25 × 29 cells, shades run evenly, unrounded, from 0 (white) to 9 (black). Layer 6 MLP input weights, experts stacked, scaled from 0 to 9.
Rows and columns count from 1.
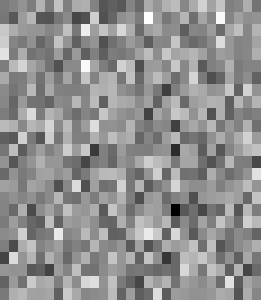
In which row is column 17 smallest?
2
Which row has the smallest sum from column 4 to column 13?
24
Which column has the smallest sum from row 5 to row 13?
22
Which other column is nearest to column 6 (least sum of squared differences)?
28
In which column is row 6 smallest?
10
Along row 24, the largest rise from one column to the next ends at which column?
27
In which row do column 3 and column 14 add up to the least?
6
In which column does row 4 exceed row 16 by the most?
9
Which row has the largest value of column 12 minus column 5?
1
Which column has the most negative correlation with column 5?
25
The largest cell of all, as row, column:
18, 20
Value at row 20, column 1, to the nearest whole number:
4
